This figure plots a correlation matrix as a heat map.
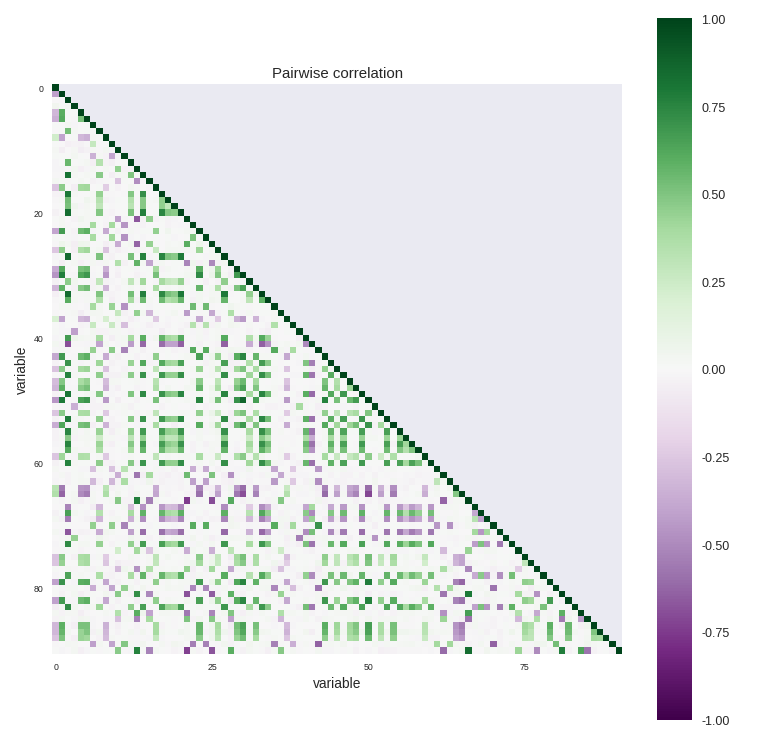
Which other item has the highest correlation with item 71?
41
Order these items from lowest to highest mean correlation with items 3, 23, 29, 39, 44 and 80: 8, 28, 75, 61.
8, 28, 61, 75
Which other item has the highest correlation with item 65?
64
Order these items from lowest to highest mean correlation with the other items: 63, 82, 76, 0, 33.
0, 63, 76, 82, 33
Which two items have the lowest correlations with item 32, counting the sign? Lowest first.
65, 64
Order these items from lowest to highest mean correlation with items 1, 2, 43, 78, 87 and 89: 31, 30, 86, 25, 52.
25, 31, 52, 86, 30
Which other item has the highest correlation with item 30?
50
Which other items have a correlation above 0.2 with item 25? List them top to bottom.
15, 21, 62, 77, 85
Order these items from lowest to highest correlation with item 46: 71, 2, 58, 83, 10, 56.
71, 10, 56, 58, 83, 2
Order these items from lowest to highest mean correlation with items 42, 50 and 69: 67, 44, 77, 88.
44, 77, 67, 88
